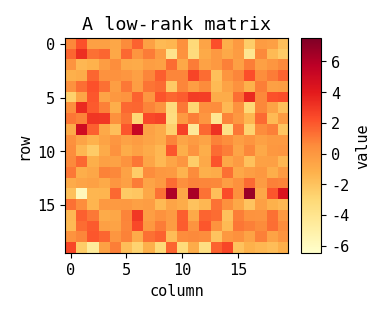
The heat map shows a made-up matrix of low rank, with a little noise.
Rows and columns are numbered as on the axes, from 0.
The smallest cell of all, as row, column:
14, 1
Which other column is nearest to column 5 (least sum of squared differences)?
17
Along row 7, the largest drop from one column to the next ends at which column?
9
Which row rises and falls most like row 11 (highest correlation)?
0
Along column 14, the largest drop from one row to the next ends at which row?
8
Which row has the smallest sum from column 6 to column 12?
19
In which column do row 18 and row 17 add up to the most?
2
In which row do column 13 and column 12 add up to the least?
7
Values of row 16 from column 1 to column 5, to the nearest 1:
2 1 -1 -1 1
